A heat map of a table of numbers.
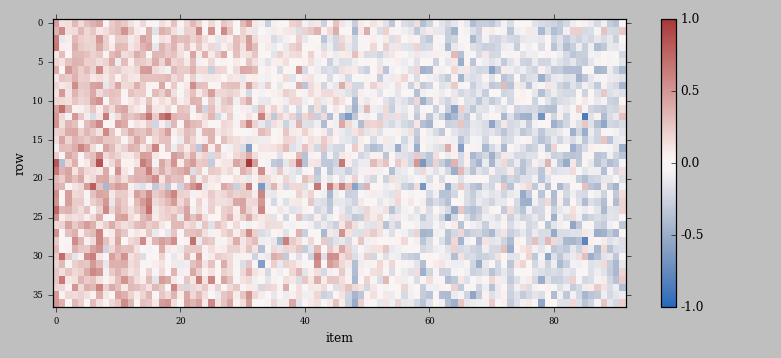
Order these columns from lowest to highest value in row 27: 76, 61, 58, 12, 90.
90, 76, 61, 12, 58
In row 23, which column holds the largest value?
15
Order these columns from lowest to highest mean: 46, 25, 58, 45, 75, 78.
78, 75, 58, 45, 46, 25
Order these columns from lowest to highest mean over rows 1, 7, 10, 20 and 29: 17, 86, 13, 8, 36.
86, 36, 8, 13, 17
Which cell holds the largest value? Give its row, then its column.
18, 31
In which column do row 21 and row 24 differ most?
33
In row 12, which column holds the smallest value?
85
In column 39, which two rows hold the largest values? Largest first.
18, 6
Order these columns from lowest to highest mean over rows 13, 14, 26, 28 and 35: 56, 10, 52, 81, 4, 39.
81, 56, 52, 39, 4, 10
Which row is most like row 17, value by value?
6
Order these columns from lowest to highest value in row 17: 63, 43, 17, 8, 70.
70, 43, 63, 17, 8
